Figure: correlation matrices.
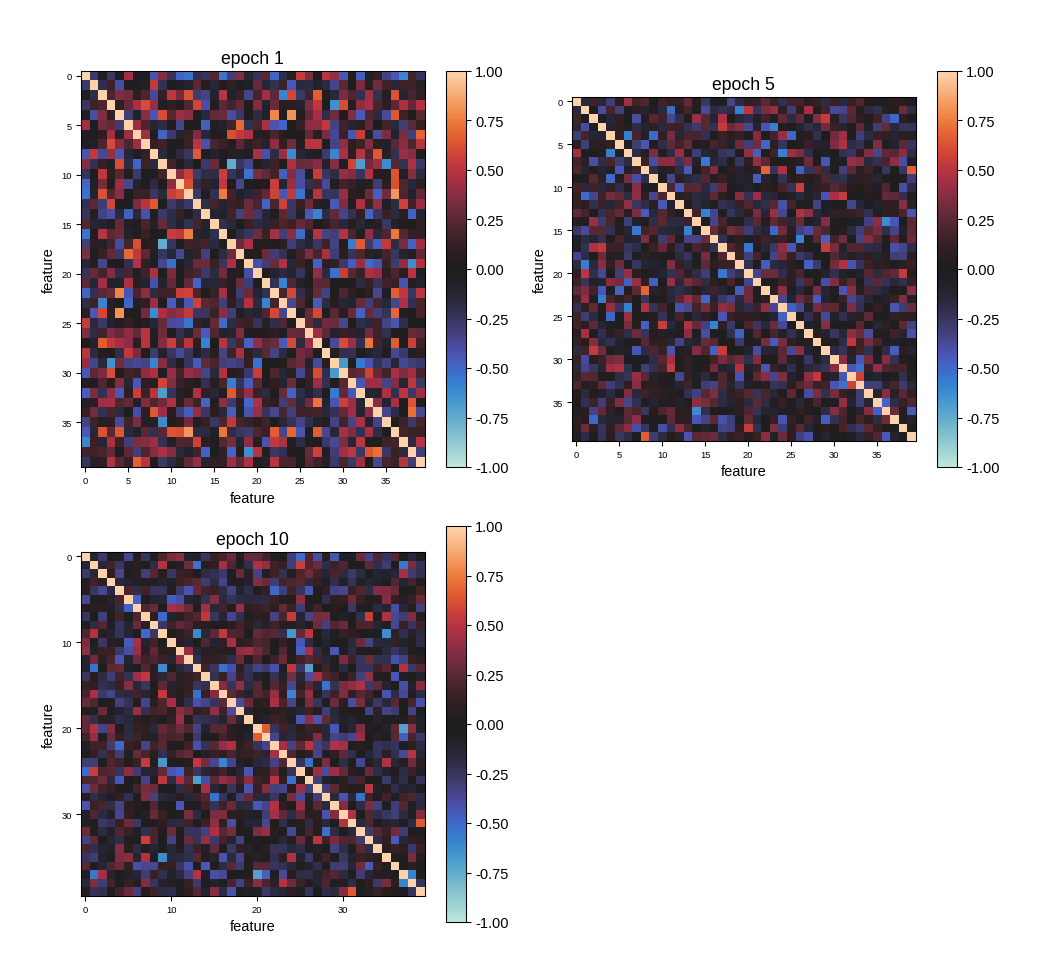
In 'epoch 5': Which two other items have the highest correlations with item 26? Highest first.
10, 13
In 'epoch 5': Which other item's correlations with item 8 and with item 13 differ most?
39
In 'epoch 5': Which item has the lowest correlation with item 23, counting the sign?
3
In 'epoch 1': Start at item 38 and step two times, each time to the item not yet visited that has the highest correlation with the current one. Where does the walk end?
8
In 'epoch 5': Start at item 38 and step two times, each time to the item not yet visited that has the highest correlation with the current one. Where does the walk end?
1
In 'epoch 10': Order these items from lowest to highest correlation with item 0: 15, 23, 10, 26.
23, 15, 26, 10
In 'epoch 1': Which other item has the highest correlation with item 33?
27
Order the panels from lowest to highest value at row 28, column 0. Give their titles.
epoch 10, epoch 5, epoch 1
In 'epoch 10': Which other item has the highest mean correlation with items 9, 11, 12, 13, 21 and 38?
20
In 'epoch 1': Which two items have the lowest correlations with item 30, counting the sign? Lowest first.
29, 0
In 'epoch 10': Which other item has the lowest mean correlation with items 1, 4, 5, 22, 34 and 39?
6
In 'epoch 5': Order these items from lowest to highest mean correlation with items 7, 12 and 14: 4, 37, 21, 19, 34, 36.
34, 36, 19, 37, 4, 21
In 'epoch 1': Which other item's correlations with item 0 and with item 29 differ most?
5
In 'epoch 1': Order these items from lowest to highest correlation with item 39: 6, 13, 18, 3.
18, 13, 3, 6
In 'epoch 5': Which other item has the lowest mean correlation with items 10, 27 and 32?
19
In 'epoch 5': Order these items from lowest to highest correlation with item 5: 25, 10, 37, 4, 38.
10, 37, 25, 4, 38
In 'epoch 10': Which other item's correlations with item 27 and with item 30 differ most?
22
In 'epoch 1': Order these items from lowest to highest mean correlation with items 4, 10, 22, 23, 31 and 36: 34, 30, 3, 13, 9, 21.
21, 34, 13, 3, 30, 9
